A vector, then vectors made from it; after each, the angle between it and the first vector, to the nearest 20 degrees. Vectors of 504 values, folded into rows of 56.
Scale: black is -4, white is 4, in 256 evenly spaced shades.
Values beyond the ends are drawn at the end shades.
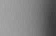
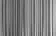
120 degrees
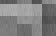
60 degrees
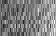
120 degrees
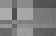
60 degrees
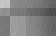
40 degrees
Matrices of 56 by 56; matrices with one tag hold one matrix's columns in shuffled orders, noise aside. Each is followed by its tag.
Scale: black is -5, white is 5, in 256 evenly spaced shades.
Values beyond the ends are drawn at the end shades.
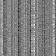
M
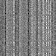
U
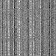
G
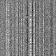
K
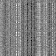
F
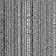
K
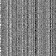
M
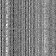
M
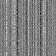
U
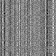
U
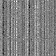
G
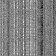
G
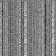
K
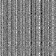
U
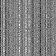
M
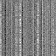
K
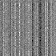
F
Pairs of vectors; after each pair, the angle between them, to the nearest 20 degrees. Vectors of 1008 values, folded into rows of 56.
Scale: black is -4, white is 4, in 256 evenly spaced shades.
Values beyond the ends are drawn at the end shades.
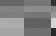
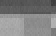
60 degrees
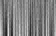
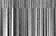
140 degrees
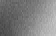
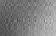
20 degrees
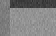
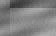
40 degrees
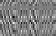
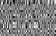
60 degrees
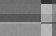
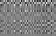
100 degrees
